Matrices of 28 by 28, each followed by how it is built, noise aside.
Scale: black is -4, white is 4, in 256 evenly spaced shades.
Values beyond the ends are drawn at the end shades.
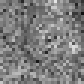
smooth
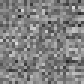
blocks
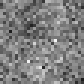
smooth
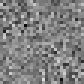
block diagonal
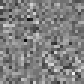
block diagonal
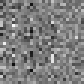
uneven columns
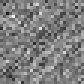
Hankel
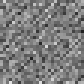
Hankel
